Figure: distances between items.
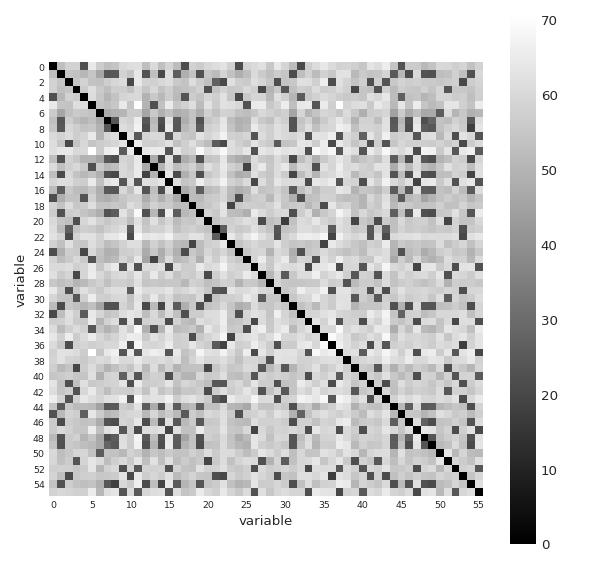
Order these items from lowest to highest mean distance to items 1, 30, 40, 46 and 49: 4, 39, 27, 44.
44, 39, 27, 4
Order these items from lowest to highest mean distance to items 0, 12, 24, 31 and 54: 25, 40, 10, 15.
25, 40, 10, 15
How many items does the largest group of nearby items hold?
13
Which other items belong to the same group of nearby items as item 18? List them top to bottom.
23, 35
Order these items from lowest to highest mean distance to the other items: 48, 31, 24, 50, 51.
31, 48, 24, 51, 50
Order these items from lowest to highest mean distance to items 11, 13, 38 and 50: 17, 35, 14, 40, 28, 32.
40, 28, 17, 14, 32, 35
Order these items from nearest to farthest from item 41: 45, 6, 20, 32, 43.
43, 20, 6, 45, 32
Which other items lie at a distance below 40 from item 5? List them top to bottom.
13, 25, 34
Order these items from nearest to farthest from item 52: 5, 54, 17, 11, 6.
11, 6, 17, 54, 5
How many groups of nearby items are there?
9
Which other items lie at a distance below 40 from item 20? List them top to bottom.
3, 27, 30, 39, 42, 51
